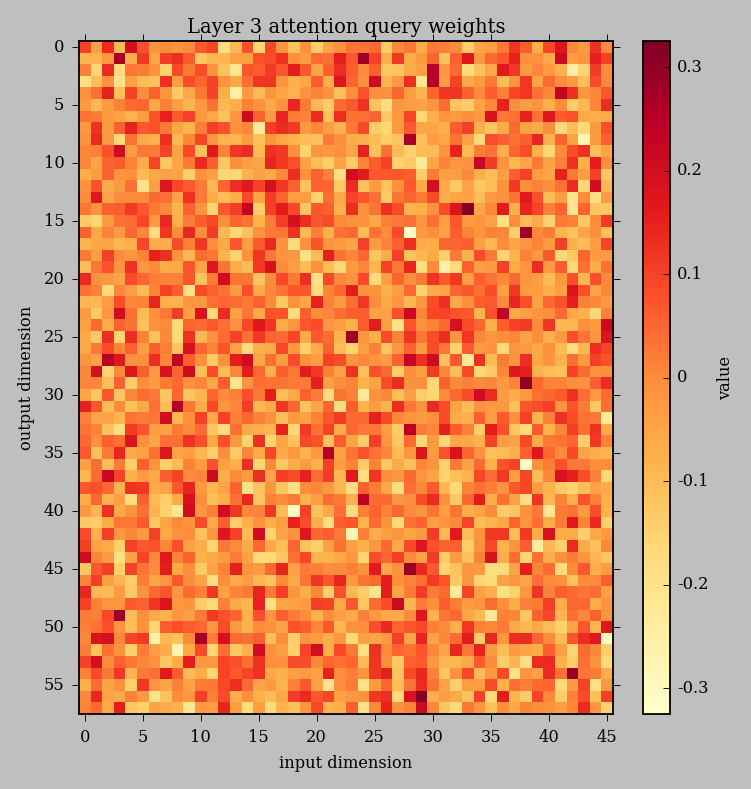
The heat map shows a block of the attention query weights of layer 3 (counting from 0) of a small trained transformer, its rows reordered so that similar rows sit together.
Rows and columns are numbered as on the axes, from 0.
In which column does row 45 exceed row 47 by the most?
25
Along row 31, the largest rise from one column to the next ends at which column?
8
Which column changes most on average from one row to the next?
38
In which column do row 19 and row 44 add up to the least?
31
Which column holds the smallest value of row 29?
13
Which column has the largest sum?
28
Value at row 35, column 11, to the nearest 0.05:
-0.15
